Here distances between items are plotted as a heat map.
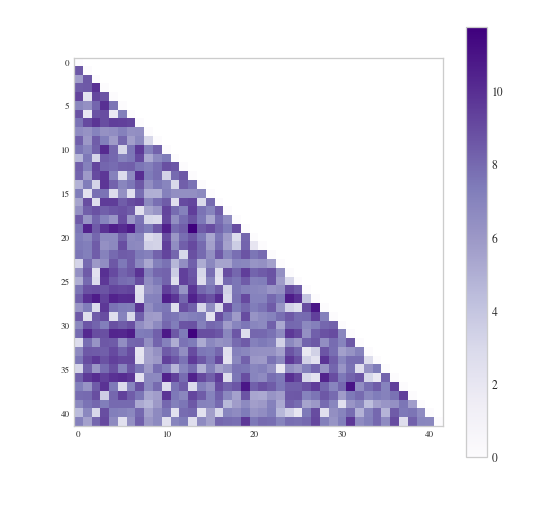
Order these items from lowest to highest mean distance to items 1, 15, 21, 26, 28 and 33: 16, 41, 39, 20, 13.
20, 39, 41, 16, 13
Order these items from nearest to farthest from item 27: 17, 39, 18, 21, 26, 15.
17, 26, 39, 21, 18, 15
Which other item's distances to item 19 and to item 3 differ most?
31
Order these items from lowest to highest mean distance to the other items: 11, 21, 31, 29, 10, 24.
11, 21, 29, 24, 10, 31
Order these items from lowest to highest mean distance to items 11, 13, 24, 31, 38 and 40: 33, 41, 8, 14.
14, 8, 41, 33
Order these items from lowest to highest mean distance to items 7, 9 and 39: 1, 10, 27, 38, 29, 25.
27, 38, 29, 1, 25, 10
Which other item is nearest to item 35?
23
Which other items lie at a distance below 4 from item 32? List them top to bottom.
0, 23, 35
